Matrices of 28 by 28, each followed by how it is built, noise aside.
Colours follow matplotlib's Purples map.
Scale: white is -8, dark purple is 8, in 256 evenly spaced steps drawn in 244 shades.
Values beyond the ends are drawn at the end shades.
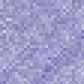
Hankel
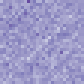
Hankel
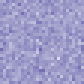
repeating columns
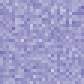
blocks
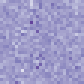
uneven columns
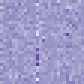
uneven columns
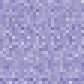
repeating columns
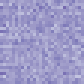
blocks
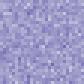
noise
